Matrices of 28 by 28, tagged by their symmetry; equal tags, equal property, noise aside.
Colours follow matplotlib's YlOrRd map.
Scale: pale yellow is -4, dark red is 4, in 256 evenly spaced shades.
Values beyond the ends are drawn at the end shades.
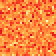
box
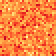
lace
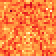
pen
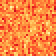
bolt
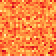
pen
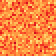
box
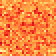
pen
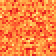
pen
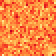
lace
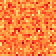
pen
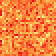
bolt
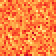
lace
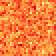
bolt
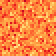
lace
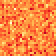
box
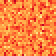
bolt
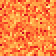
box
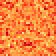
pen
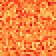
pen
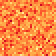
lace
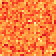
lace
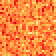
bolt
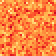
lace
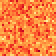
box
